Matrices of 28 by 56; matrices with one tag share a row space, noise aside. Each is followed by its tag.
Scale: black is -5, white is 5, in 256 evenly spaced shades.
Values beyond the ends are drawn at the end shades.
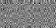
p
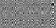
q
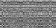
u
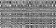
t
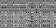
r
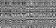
t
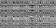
r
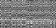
t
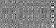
q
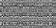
u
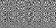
p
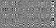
q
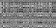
u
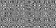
p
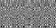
p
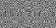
p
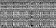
r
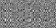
p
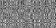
p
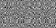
p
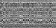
u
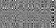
q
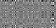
q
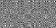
p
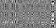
q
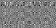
p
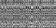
r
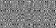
p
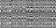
t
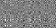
p
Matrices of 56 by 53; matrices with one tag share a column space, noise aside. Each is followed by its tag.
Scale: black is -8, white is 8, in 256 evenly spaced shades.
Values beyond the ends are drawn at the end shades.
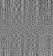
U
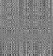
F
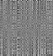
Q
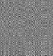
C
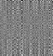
Q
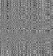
F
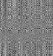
F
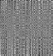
Q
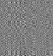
C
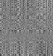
F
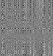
F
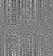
U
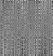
Q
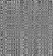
Q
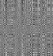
U
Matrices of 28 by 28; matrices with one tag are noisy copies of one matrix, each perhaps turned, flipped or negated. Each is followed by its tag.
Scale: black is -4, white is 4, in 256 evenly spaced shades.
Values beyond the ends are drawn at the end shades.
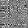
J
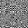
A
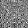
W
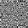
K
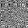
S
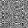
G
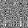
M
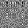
M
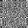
K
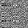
M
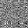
S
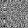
S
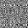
G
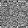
K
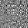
W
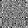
K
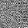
J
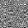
G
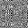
A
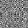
W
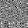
S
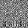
M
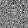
W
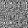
G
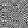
M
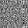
S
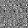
G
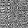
J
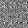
G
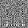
M
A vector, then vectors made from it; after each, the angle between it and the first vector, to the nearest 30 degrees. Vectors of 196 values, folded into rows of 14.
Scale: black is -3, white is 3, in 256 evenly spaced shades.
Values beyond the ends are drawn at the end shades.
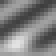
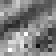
30 degrees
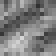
30 degrees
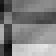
90 degrees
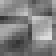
120 degrees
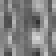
90 degrees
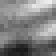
120 degrees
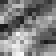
30 degrees
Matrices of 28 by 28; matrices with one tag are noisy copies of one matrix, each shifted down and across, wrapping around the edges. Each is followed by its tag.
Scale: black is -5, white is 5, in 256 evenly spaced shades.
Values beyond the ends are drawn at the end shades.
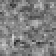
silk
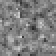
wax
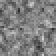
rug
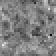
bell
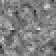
rug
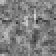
silk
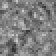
rug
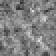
bell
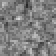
rug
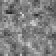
bell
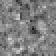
wax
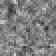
rug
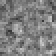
wax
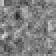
wax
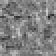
silk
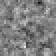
wax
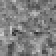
silk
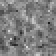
bell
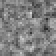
wax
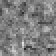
silk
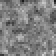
silk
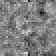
wax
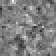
rug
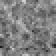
bell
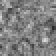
rug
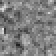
wax
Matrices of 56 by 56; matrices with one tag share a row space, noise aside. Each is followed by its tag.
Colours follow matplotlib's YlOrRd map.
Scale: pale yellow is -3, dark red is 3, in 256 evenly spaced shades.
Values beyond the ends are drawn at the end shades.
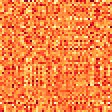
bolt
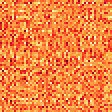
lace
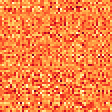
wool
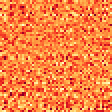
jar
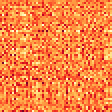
lace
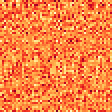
wool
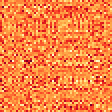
bolt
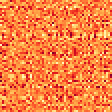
jar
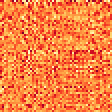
bolt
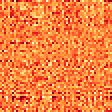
lace
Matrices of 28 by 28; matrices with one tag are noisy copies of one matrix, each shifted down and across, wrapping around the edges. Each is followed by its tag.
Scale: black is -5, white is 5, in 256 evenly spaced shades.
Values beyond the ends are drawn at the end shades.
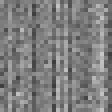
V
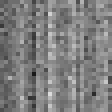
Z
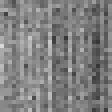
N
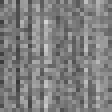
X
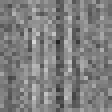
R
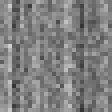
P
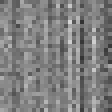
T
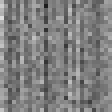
V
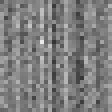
T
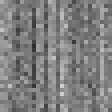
X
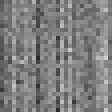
V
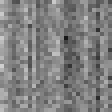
Z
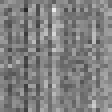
X
